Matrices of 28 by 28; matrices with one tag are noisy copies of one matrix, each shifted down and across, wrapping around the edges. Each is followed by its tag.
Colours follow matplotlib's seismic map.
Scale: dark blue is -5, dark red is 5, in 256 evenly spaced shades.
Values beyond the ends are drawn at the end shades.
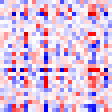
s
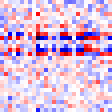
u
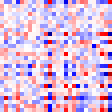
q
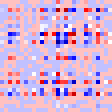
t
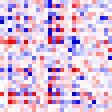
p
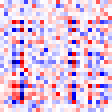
q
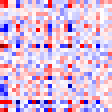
s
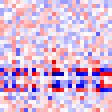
u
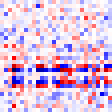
u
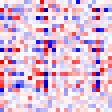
q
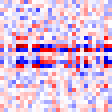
u
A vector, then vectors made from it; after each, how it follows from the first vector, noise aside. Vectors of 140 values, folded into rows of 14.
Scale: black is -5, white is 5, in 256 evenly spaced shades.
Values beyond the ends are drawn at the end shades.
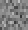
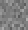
wrapped around, negated, shrunk.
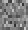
wrapped around.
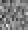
wrapped around.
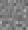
wrapped around, negated, shrunk.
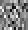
wrapped around, scaled up.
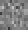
reversed, negated, partly zeroed.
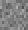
wrapped around, negated, shrunk.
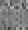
reversed, negated, partly zeroed.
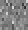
reversed, negated, partly zeroed.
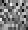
wrapped around, negated, scaled up.
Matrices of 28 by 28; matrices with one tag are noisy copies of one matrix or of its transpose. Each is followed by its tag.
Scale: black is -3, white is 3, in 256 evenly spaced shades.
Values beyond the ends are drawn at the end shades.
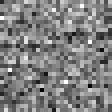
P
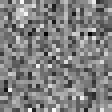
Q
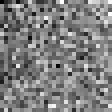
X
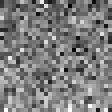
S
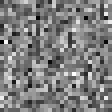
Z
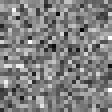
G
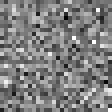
G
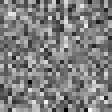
G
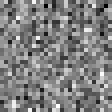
Q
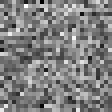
Z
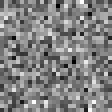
G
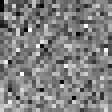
X
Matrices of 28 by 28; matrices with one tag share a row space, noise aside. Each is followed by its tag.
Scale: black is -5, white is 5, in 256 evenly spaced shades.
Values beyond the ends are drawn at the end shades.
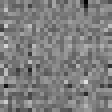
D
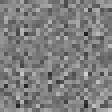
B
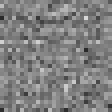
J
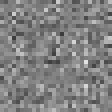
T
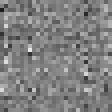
D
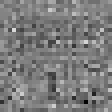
T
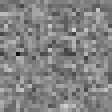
J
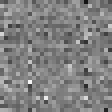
D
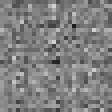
T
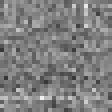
J
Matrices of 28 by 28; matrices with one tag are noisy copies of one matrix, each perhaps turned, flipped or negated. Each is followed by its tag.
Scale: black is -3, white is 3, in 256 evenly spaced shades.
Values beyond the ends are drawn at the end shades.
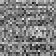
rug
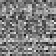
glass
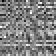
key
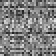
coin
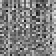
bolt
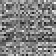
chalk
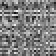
key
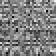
key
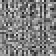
key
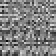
key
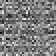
chalk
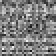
glass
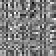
key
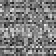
coin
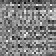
bolt
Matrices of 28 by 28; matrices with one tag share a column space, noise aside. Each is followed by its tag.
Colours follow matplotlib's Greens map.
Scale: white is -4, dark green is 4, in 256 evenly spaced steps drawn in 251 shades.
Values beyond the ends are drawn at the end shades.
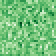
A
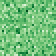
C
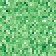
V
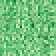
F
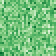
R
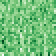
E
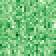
F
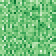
F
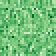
R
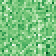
F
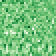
V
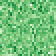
C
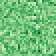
V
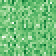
F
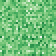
F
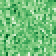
E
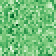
C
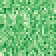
R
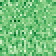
V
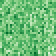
R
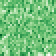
E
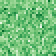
R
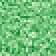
V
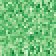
C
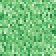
C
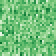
E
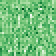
R
